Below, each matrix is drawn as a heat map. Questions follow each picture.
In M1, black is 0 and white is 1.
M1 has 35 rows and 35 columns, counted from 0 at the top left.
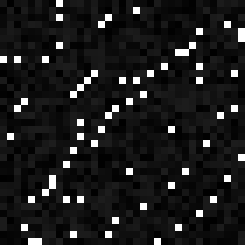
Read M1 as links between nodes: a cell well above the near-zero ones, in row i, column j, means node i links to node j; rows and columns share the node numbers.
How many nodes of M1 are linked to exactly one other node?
12
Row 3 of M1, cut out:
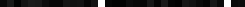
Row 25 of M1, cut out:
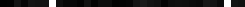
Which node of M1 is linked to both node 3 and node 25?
node 32
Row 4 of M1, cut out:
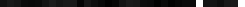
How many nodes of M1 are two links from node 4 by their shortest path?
5
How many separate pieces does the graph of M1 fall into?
3
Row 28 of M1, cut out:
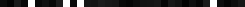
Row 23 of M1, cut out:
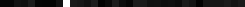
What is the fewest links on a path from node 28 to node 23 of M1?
2
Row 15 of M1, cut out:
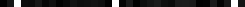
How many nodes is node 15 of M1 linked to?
3
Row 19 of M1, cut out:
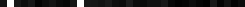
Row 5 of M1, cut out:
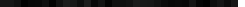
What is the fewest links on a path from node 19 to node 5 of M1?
5
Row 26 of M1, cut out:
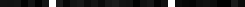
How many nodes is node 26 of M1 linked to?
2
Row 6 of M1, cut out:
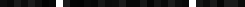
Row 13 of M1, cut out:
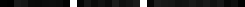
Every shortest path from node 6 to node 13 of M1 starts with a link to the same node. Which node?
node 8
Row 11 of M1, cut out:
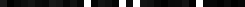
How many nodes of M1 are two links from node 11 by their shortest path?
4
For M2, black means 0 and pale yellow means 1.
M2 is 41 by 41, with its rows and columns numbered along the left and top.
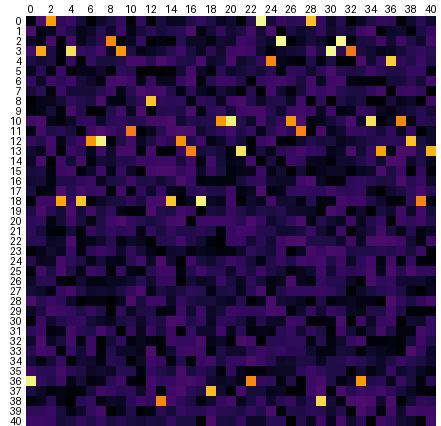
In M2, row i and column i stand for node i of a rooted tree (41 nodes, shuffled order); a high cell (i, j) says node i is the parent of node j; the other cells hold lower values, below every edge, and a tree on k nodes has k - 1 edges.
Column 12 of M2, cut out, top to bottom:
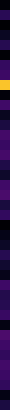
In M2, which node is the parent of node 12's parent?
2
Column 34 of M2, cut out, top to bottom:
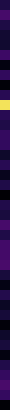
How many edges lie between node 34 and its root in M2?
2
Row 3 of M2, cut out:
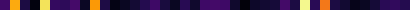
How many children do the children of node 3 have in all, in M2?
2
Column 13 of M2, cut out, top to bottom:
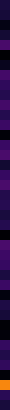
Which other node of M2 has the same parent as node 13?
29
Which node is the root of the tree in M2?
11
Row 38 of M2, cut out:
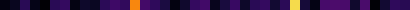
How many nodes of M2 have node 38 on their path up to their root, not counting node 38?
6
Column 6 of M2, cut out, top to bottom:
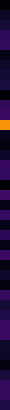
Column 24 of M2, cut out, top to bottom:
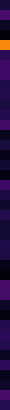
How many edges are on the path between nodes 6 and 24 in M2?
7
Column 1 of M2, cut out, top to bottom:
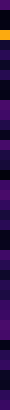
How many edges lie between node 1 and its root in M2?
5
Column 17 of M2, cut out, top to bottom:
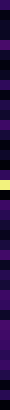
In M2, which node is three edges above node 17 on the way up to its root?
10
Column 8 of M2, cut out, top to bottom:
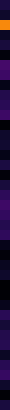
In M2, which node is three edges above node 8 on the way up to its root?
36
